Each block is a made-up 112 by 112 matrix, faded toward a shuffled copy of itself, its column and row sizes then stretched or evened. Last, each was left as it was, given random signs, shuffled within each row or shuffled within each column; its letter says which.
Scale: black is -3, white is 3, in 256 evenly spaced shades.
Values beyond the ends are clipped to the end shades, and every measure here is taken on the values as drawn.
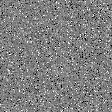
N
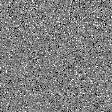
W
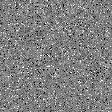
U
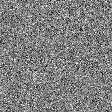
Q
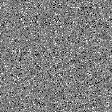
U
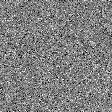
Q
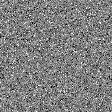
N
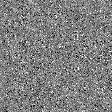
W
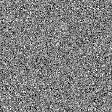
W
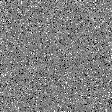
W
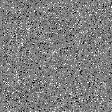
U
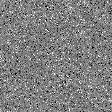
N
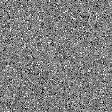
U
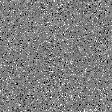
U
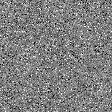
Q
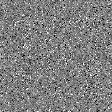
U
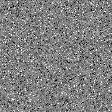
N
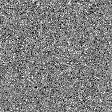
Q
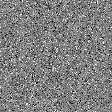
N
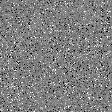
W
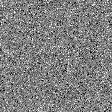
Q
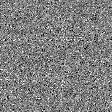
Q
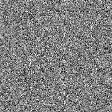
U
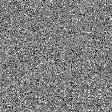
U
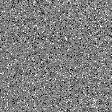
U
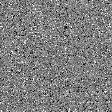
W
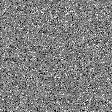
Q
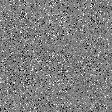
W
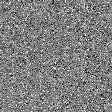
N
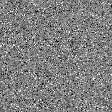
Q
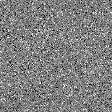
W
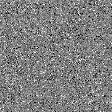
U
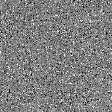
U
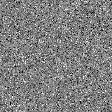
N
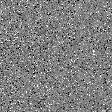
N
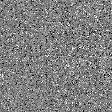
W
